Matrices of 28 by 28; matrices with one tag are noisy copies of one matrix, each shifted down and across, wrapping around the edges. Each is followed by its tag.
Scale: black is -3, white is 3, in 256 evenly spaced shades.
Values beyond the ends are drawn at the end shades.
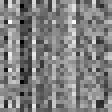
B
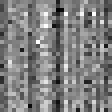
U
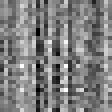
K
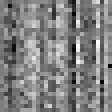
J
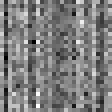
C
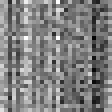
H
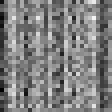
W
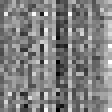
B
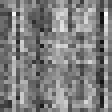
J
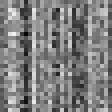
U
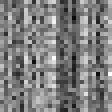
W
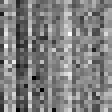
B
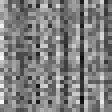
C
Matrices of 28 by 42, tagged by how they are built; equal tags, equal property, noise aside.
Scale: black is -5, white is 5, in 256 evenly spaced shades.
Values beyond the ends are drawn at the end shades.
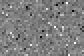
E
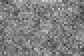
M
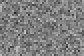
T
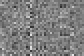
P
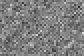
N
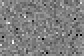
E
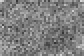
M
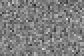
T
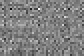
P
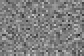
P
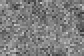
M
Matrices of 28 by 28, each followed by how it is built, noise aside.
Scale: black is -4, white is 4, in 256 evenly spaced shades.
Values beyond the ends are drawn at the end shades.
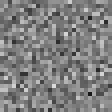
noise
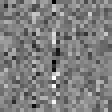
uneven columns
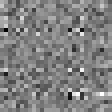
low rank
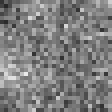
smooth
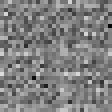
blocks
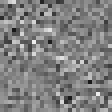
block diagonal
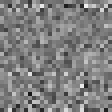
low rank
